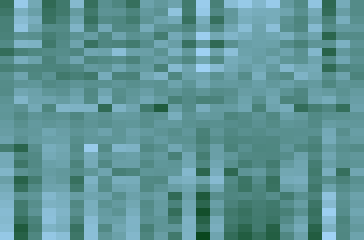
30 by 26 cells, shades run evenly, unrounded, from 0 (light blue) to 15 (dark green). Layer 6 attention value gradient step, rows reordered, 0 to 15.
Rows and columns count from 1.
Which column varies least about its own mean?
26
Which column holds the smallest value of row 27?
24
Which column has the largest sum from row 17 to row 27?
15
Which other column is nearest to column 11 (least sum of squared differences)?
8
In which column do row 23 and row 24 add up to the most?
2
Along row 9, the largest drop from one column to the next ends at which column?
13
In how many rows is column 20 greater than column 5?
17
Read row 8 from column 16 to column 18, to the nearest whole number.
8 4 5
